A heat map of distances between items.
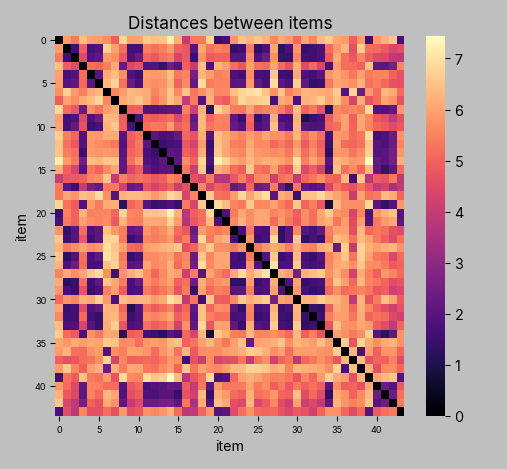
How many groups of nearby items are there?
7
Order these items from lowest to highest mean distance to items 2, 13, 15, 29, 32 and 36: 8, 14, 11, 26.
26, 8, 11, 14
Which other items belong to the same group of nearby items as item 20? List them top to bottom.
0, 21, 39, 43
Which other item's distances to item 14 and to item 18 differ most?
30
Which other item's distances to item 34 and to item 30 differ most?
19
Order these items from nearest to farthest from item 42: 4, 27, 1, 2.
2, 1, 4, 27
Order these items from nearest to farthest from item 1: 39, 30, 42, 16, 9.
9, 42, 16, 39, 30
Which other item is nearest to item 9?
31
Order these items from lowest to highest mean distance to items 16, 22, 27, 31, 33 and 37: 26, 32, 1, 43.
1, 32, 26, 43
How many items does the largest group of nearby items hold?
16
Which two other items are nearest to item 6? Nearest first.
36, 38
